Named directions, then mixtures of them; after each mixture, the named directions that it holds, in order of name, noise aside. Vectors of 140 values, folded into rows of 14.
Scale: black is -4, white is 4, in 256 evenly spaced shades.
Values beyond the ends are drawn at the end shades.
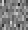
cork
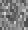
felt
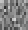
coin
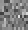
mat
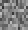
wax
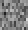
cork, felt.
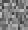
wax.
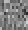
cork, felt, mat.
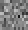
mat.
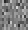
cork, mat, wax.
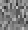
coin, mat, wax.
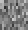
coin, mat.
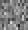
coin, cork, wax.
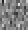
cork.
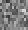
felt, mat, wax.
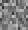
wax.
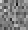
coin, wax.
